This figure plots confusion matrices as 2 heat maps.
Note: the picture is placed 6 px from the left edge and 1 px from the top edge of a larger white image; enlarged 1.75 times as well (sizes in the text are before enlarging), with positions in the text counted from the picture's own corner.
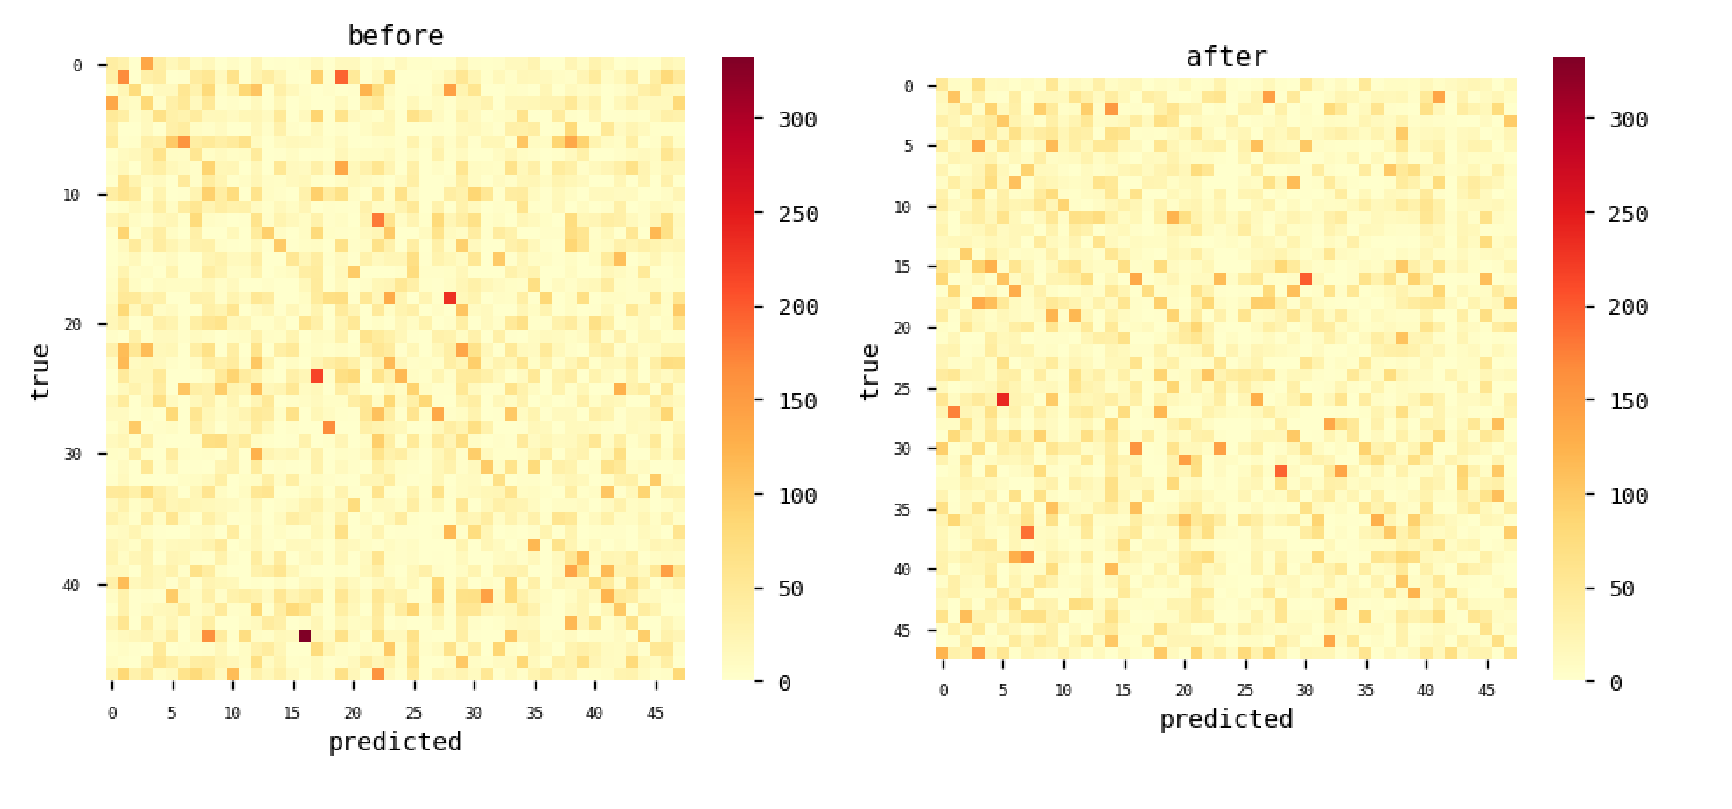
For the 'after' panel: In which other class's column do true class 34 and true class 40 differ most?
46
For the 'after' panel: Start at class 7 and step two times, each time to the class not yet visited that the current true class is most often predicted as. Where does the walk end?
47
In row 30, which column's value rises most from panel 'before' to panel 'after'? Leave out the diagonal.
16
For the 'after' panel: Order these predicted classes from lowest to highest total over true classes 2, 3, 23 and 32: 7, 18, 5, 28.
7, 18, 5, 28
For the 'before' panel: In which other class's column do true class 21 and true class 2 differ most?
28
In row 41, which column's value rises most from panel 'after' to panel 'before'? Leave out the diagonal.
31
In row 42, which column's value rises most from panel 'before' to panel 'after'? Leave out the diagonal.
39
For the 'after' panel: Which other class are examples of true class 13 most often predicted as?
45
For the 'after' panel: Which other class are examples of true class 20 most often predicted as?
21
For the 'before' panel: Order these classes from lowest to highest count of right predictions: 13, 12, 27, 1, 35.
35, 12, 13, 27, 1
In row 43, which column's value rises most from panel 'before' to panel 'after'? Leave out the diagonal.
33
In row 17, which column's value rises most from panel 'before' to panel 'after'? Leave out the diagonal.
6
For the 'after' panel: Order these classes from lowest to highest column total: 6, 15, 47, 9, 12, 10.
10, 47, 15, 12, 6, 9
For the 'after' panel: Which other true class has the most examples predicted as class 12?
2
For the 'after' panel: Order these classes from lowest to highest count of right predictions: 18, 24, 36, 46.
24, 46, 18, 36
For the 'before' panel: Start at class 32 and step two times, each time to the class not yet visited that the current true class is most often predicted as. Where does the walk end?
23
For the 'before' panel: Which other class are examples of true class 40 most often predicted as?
1
